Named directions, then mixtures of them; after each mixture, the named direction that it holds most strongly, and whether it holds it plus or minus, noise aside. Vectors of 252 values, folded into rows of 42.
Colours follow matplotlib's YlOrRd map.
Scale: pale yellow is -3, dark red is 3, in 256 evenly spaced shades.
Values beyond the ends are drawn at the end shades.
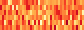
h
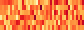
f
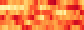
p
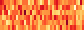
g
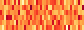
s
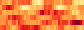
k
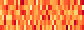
s, minus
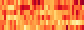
k, minus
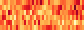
g, minus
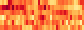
p, minus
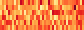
g, minus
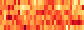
k, plus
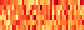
f, plus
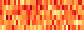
s, plus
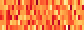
s, plus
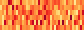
h, minus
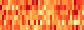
h, plus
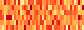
s, plus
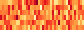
f, minus
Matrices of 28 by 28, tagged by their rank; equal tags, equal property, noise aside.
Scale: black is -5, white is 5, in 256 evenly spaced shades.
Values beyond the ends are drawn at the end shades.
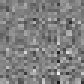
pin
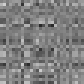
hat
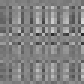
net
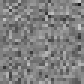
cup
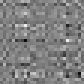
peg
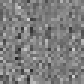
cup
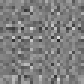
peg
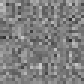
cup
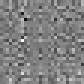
pin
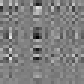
hat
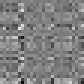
hat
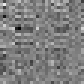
pin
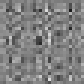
peg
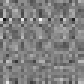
peg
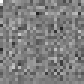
cup
